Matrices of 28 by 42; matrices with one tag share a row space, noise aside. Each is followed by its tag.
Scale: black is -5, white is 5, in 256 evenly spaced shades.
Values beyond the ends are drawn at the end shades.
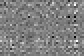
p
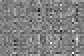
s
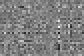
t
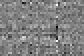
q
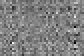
p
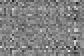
p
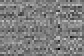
t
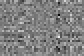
t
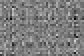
p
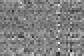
t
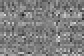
t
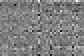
s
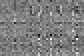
s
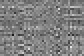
t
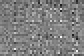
s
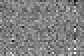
p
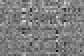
q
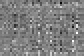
s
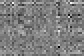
t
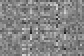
q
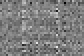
q
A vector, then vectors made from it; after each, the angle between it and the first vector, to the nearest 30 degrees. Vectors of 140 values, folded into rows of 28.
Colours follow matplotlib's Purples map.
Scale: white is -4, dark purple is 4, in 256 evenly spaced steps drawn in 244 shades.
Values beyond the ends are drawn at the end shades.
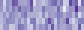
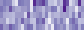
150 degrees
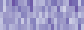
30 degrees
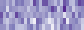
120 degrees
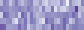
60 degrees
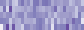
120 degrees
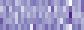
90 degrees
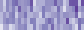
30 degrees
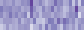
60 degrees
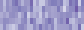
30 degrees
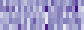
60 degrees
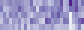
60 degrees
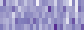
120 degrees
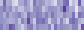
150 degrees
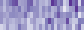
30 degrees
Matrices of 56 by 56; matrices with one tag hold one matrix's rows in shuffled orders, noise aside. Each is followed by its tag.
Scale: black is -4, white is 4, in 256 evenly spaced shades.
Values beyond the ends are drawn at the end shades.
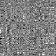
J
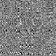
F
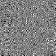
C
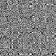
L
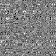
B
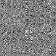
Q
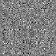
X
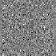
X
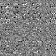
B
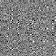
L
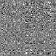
Q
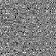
B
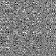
B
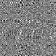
F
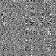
Q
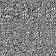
B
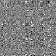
Q
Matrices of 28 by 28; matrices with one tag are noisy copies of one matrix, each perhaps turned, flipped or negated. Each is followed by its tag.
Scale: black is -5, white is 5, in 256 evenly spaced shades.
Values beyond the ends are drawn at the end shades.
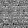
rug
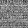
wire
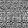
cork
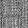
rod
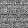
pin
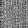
wire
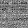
pin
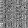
wire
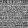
wire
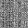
pin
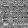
rug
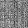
pin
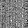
wire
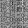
cork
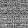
pin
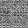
rod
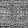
rod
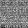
wire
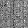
pin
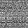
cork
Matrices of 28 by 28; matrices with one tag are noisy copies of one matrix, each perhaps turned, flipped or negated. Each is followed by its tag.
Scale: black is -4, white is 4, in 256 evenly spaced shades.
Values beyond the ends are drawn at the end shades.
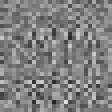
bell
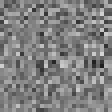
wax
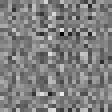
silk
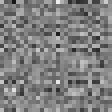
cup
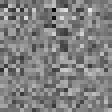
wax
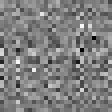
silk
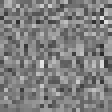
wax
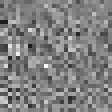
wax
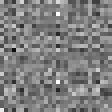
cup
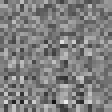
wax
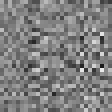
bell
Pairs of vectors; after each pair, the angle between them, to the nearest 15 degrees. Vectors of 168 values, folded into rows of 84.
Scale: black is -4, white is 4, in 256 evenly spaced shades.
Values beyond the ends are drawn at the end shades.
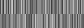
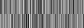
90 degrees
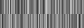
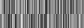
150 degrees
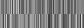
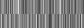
60 degrees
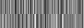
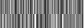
15 degrees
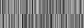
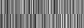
120 degrees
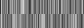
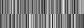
90 degrees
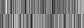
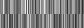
120 degrees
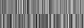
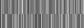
60 degrees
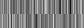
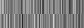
75 degrees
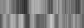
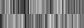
45 degrees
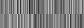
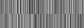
15 degrees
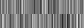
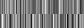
45 degrees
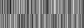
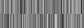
90 degrees
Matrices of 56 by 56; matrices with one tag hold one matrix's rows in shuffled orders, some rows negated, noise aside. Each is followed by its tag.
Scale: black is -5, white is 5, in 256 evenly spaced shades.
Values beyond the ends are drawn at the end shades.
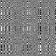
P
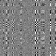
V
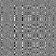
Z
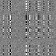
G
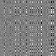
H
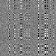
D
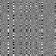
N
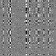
G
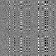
D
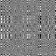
P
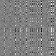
H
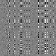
D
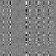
G
